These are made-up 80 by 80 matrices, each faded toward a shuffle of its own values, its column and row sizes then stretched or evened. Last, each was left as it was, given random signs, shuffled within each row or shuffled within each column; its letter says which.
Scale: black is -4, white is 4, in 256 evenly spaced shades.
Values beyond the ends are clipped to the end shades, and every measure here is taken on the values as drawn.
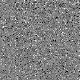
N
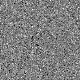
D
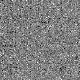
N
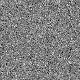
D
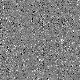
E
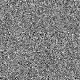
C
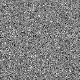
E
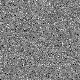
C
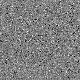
C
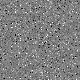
D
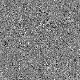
E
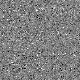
E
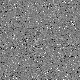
C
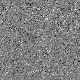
C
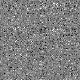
N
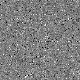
E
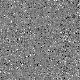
E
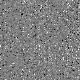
D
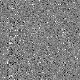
N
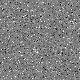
C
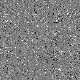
E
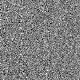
D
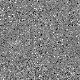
E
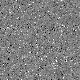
C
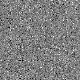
E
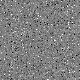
D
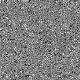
N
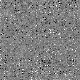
N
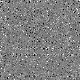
E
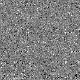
E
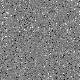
D
